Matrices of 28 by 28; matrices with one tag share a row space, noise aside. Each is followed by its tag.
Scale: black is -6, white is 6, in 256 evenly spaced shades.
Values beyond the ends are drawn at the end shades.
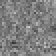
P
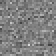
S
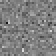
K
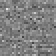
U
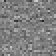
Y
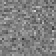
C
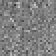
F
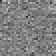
K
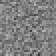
U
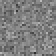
C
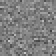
S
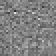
U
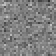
Y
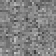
U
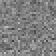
C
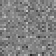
K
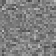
P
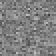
P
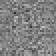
U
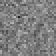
S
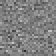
S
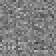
S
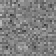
S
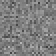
F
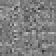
U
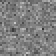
P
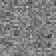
Y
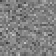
S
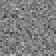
F
